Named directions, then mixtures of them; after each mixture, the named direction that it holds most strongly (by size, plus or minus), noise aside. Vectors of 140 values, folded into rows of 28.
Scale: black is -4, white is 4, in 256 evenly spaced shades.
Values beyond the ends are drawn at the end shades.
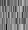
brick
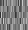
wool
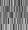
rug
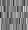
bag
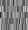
bag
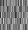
wool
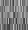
rug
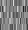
bag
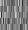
wool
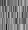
brick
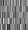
wool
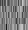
brick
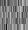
brick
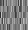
wool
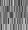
rug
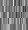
bag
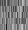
brick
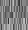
rug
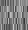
rug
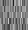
rug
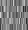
bag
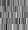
brick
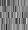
brick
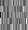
bag
